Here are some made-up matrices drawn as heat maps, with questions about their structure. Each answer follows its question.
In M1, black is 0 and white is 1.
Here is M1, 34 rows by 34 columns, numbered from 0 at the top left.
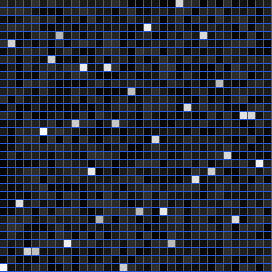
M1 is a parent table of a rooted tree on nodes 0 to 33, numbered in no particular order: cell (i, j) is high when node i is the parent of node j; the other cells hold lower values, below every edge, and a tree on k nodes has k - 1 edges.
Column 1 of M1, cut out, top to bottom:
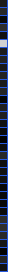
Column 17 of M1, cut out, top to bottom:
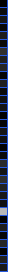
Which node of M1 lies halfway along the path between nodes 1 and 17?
11
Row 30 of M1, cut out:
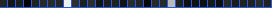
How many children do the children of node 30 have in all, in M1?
4
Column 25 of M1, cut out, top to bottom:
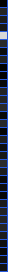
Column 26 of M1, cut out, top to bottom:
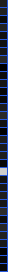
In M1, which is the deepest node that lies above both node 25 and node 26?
14
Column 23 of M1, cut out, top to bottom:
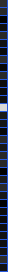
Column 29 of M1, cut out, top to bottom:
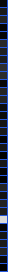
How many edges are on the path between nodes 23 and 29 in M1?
5
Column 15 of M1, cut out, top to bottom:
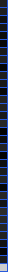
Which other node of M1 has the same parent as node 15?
0
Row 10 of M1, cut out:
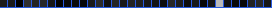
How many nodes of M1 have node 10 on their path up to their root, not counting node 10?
3
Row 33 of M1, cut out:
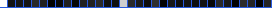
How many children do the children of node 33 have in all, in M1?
3
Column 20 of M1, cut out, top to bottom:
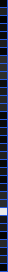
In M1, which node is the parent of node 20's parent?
21
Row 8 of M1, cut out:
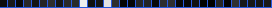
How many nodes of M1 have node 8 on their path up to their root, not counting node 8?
6
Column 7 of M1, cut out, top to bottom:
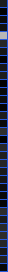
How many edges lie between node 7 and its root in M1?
5
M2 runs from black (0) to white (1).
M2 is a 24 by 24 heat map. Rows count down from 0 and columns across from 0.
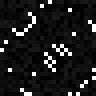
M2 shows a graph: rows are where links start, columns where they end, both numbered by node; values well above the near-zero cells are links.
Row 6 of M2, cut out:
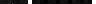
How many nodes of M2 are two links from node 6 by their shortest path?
3
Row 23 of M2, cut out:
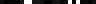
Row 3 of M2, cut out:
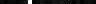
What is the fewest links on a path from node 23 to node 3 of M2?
2
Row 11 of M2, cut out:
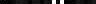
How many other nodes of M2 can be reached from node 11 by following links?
9
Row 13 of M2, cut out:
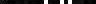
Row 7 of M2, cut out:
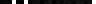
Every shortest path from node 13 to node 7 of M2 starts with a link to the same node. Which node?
node 17
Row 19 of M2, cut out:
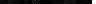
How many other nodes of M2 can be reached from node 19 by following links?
9
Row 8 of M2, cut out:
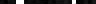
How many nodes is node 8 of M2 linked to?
3
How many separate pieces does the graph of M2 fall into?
6
